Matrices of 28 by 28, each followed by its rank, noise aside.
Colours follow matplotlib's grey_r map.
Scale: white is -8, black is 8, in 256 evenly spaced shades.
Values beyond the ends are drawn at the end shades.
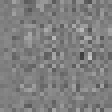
three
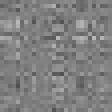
three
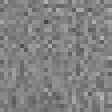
seven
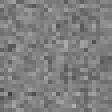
five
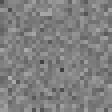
seven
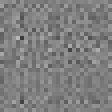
three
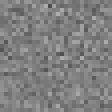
seven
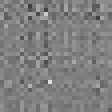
three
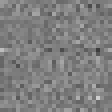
four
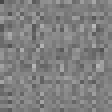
three
